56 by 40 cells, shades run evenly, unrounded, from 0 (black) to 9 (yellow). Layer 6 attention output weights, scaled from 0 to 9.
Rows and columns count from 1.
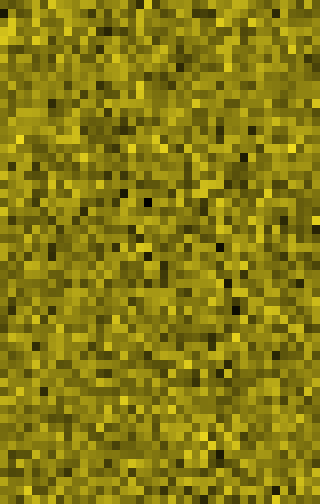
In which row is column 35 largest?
56
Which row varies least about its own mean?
9
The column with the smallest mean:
13
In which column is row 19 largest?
26
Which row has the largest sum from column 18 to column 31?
48
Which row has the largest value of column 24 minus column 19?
41
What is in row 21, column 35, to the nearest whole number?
3
